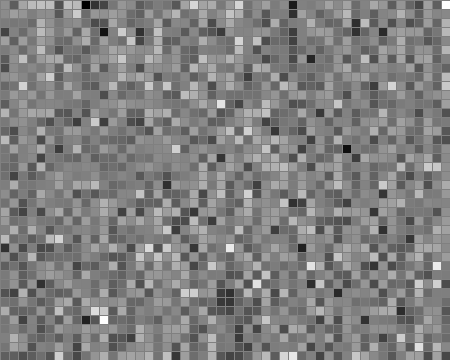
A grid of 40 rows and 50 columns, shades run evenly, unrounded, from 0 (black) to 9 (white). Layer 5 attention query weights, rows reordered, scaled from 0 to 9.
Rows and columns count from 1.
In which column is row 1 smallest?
10
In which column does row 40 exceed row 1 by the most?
33
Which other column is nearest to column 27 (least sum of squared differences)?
4
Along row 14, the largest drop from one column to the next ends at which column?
12
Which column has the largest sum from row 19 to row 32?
49
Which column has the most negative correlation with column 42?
13
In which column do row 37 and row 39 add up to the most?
47
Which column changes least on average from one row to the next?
40
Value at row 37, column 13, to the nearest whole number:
5
